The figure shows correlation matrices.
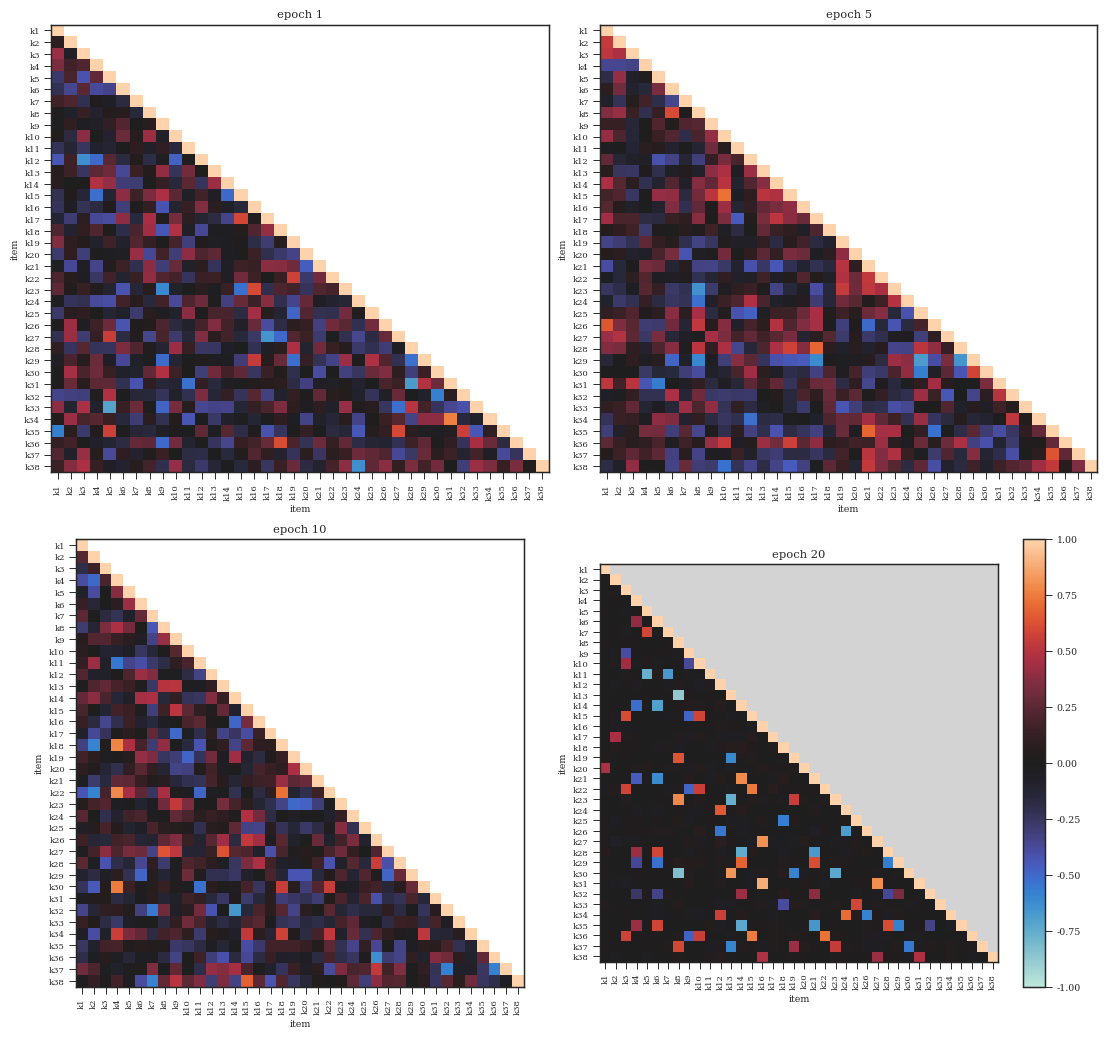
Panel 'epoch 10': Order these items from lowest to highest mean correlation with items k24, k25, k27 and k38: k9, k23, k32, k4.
k32, k4, k23, k9
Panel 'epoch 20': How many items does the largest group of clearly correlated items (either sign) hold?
8
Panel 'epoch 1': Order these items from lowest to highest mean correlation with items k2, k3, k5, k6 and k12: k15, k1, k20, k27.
k1, k20, k15, k27
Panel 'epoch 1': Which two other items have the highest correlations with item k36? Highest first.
k18, k33
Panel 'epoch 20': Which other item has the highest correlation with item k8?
k23
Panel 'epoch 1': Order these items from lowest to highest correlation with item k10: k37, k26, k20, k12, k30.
k12, k20, k26, k37, k30
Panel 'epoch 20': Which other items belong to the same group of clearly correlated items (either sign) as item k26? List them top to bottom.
k12, k24, k34
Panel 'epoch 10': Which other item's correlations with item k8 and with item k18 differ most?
k23
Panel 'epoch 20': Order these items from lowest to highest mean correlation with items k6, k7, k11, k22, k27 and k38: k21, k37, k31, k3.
k21, k37, k3, k31
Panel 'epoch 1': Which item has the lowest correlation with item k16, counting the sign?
k9
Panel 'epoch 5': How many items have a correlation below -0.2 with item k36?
3
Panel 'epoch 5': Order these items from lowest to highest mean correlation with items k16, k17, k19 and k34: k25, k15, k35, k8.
k35, k8, k15, k25
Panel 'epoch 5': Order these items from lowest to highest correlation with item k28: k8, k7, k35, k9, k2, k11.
k11, k35, k7, k9, k2, k8
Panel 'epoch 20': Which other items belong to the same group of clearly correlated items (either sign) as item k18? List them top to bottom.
k25, k33
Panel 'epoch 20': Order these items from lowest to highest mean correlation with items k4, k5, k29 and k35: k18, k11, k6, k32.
k11, k32, k18, k6
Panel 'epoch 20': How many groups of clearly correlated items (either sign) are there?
9
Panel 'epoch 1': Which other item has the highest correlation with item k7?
k20
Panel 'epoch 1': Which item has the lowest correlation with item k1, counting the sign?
k35
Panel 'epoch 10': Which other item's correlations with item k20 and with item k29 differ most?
k19
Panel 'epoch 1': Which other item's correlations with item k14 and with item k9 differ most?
k15
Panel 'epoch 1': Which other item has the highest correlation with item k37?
k3
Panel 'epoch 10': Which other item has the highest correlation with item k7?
k14
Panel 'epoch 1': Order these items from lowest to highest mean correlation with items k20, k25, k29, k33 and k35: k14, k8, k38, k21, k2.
k21, k8, k14, k2, k38
